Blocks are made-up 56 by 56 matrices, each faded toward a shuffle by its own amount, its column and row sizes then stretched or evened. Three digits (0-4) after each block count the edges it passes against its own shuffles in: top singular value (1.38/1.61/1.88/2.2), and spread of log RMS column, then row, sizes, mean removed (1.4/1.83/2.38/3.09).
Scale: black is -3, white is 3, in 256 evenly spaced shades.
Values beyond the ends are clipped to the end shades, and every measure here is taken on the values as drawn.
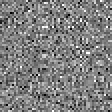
3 0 0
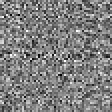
3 0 2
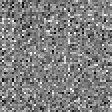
2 2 1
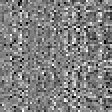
4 3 0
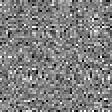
3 0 2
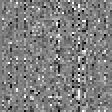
2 4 0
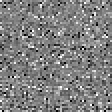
2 0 1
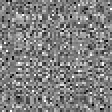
4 1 0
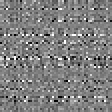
4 0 4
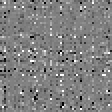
1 3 3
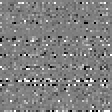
2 0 4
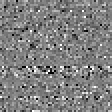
0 0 3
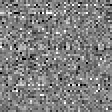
2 1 2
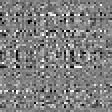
4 2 4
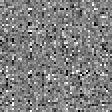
1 3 1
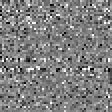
3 1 3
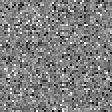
1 0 0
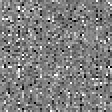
1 3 1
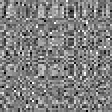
4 1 1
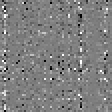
1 3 2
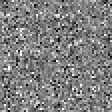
1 2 0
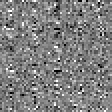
3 2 1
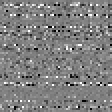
3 0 4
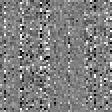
1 4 0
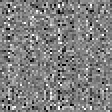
3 3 2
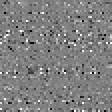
0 0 3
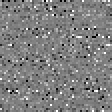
0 0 2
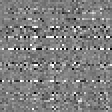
4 1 4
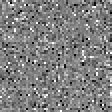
2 1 0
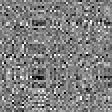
4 1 2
